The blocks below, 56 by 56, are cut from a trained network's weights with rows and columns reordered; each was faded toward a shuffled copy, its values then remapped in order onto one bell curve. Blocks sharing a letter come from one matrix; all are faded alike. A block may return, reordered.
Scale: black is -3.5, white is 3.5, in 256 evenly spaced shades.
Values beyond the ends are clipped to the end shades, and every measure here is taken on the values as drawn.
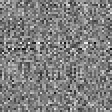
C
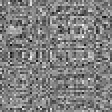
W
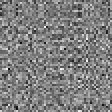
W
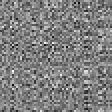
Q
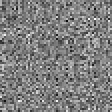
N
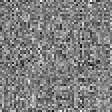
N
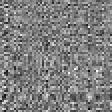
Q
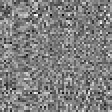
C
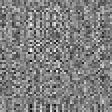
Q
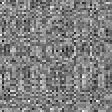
W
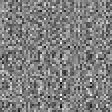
Q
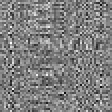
Q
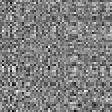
Q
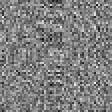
N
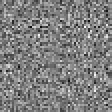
N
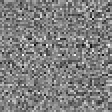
C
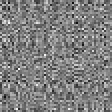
Q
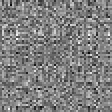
Q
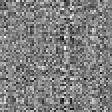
N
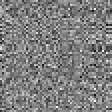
W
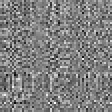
W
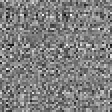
C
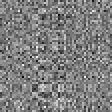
W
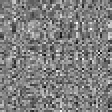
Q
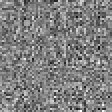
N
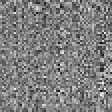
N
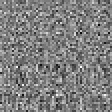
N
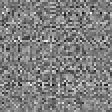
C
